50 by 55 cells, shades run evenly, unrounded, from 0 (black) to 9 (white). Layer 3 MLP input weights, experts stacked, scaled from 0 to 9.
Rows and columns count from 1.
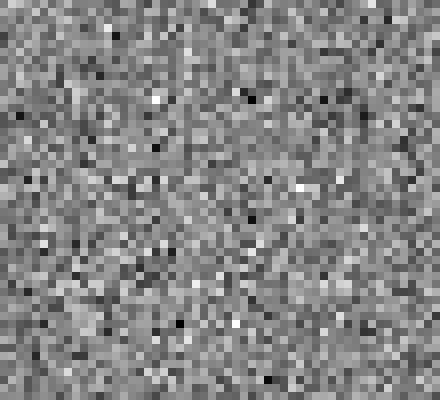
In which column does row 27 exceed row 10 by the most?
13
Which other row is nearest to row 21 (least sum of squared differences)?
9
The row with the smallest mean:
15
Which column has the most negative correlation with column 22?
21
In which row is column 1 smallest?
5
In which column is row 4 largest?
14
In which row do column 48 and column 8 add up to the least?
6
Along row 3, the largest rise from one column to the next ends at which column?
50
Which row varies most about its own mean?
23
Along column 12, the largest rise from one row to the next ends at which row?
19
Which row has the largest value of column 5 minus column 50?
22
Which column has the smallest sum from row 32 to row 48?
52
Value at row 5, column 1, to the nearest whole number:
2
